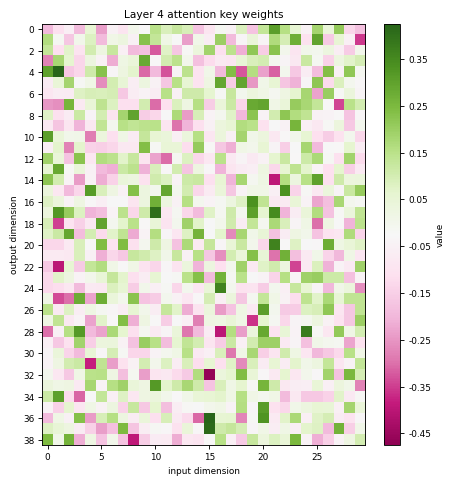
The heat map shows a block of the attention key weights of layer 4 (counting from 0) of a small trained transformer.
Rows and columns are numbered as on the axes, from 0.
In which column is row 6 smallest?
25
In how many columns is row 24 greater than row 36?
12
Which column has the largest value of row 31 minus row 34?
3
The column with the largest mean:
20
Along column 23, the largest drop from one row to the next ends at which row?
2
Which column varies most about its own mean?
1
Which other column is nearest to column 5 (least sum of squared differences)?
26
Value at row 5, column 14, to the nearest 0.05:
-0.1
